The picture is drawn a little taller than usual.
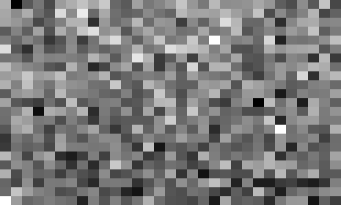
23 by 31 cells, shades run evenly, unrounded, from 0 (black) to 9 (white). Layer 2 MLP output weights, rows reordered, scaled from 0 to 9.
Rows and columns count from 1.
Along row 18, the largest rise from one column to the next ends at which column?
19
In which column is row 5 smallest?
26
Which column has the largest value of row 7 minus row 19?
13
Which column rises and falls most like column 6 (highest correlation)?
8
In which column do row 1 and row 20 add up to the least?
2
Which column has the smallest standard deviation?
12
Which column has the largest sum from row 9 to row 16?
3
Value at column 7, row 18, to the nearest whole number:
1
